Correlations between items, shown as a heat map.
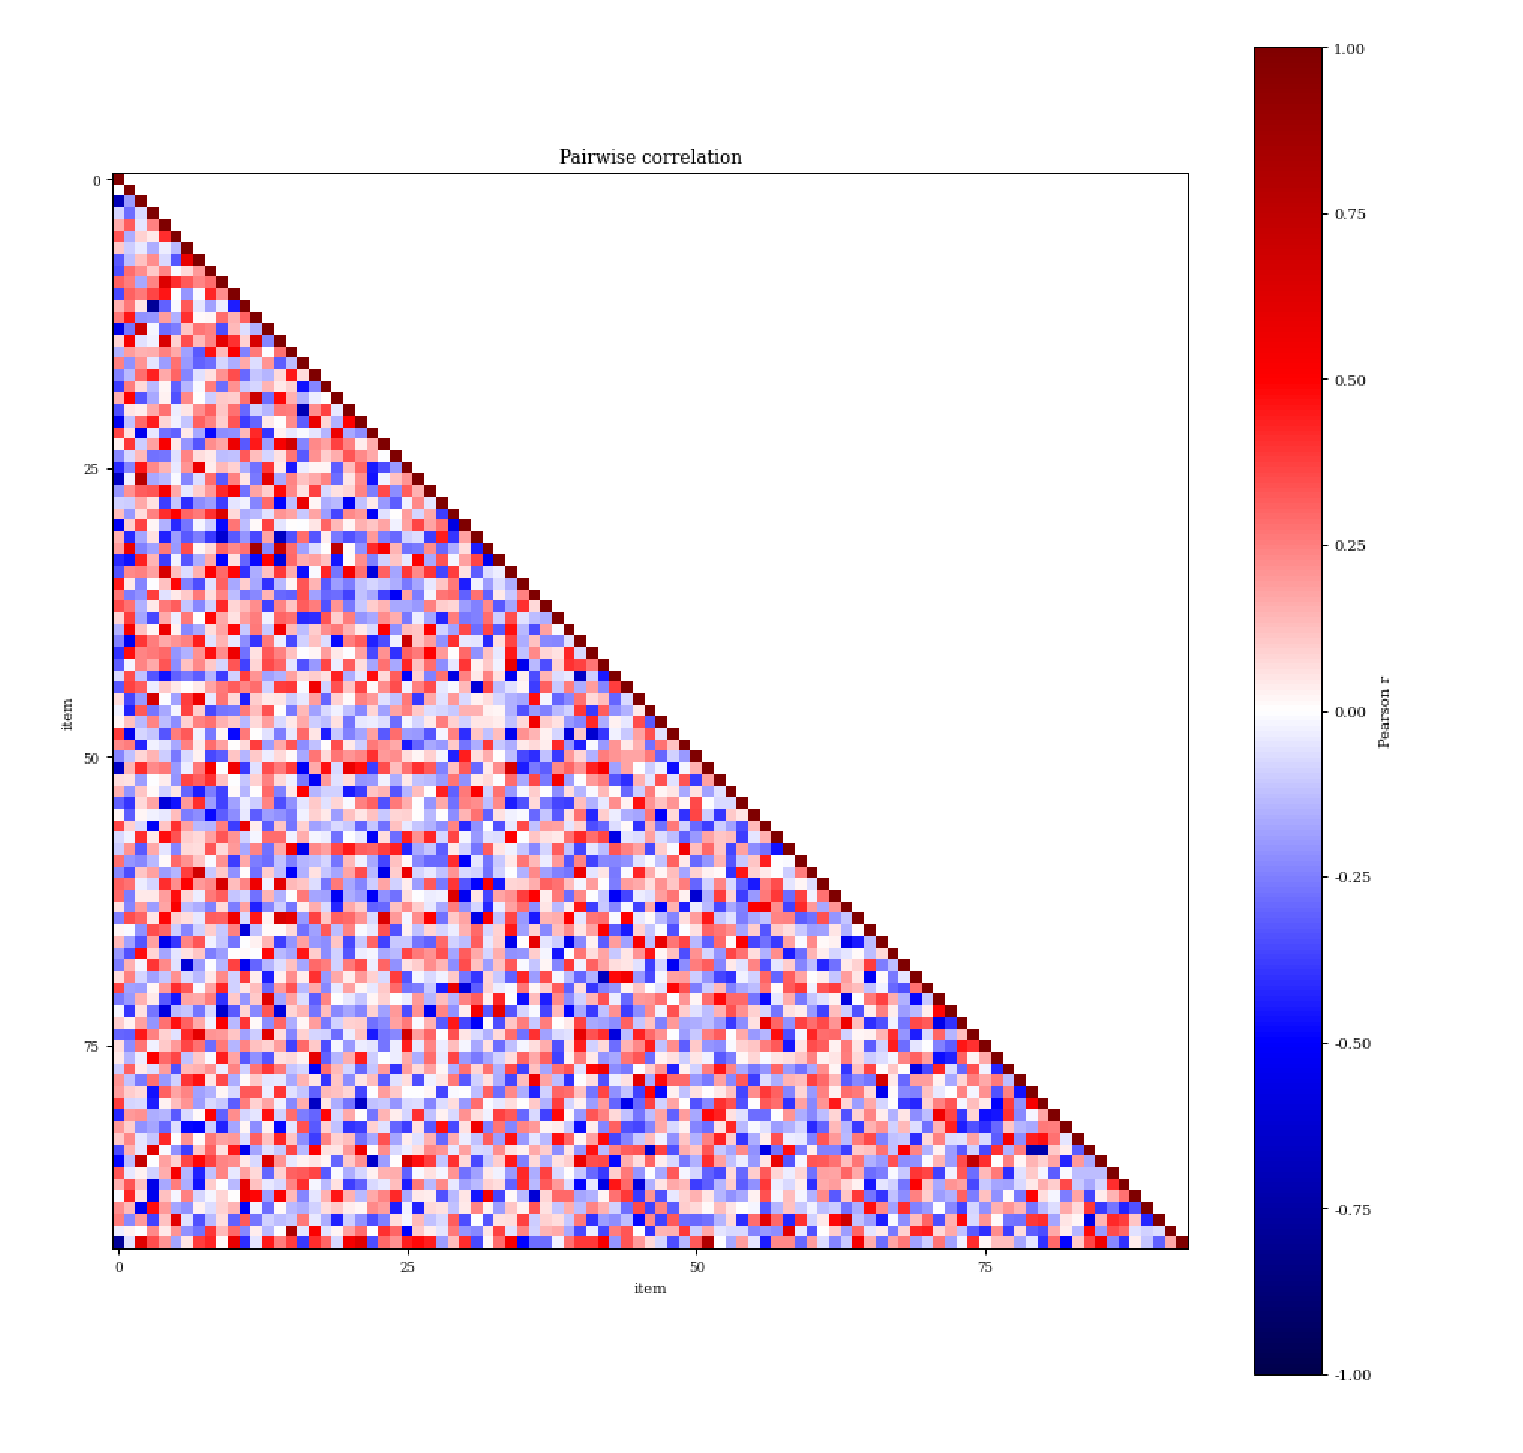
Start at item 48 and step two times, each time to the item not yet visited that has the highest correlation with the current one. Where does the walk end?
29
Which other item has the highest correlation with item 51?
92
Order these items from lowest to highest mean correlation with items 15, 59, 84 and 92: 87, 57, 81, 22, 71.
22, 87, 57, 71, 81
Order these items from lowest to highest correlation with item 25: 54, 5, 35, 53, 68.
35, 53, 5, 68, 54
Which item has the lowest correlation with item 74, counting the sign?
43
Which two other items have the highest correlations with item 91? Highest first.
15, 58
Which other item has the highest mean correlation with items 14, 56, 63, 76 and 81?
73
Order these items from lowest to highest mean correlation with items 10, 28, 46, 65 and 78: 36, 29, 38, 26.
38, 29, 26, 36
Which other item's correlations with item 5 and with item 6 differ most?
7
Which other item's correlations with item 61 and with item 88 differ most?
36
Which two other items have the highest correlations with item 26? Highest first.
2, 13
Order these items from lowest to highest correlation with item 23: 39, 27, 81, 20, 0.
0, 81, 20, 27, 39
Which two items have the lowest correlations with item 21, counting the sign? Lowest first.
80, 0
